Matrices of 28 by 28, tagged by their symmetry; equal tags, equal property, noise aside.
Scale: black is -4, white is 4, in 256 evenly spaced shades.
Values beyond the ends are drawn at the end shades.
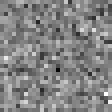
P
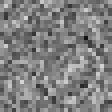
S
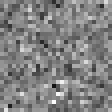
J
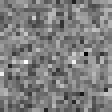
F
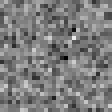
P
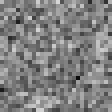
S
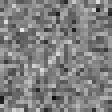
J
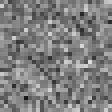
P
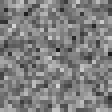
F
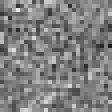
F
